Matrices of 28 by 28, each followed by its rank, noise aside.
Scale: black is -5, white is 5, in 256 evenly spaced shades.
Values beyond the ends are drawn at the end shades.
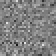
five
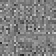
six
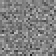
seven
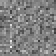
five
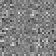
five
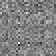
four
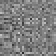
four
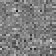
five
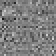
six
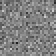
seven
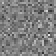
five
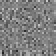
five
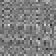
four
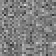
six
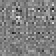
four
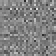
five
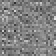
six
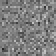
seven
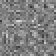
four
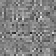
five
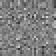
five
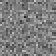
six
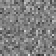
five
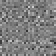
four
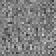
six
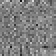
five
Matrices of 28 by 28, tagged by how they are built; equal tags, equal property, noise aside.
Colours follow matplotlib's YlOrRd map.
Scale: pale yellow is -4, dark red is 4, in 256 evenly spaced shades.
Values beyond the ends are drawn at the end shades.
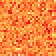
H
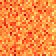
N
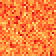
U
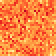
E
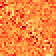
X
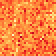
E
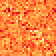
X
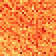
U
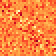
X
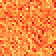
U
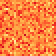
N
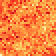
E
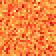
N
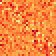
X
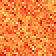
U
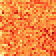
E
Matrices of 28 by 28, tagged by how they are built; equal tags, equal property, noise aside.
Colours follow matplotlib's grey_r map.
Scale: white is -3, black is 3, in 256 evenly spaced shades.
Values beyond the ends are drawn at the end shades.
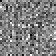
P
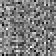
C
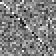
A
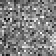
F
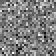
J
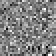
P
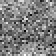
F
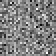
C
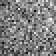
F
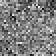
F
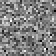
J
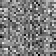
C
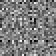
P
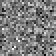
C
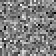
C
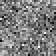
F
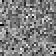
J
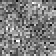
F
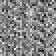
C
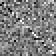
A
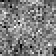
F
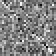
A
